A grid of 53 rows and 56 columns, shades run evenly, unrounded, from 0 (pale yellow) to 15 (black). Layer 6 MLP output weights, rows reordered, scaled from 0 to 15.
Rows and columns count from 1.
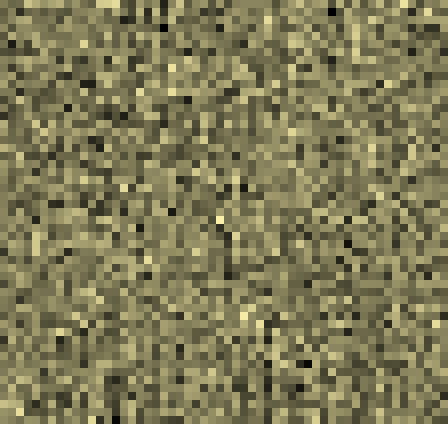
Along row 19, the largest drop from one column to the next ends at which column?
14
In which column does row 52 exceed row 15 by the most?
34
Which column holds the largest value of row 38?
3
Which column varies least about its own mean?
10
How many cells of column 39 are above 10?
4
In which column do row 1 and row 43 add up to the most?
21
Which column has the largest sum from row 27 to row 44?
29
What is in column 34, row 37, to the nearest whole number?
12
